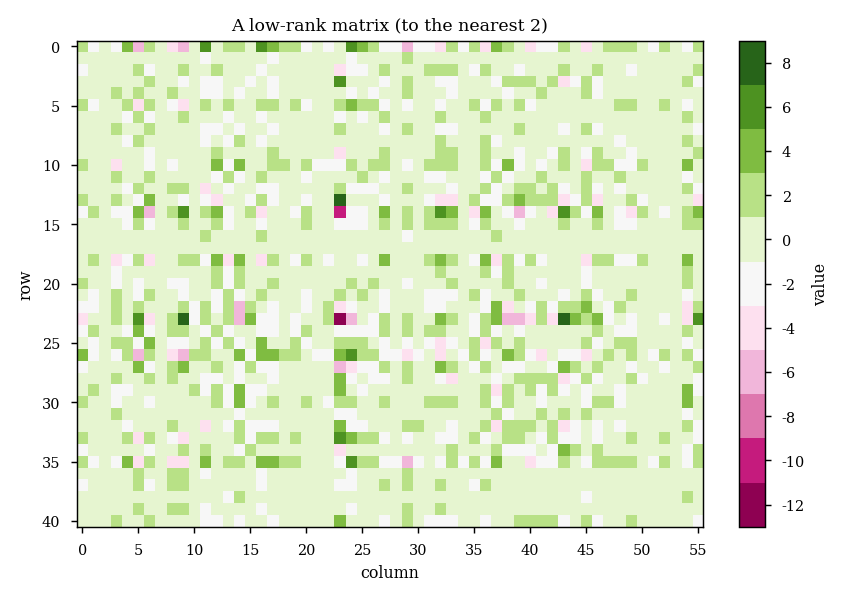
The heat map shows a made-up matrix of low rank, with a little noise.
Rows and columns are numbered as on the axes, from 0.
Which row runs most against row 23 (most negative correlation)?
33
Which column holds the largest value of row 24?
5
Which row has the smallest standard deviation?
17
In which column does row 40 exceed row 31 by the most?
23
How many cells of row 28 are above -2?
41
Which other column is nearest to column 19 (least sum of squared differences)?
52
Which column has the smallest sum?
13
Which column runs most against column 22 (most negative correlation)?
47
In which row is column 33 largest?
14
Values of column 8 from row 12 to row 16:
2 0 2 0 0
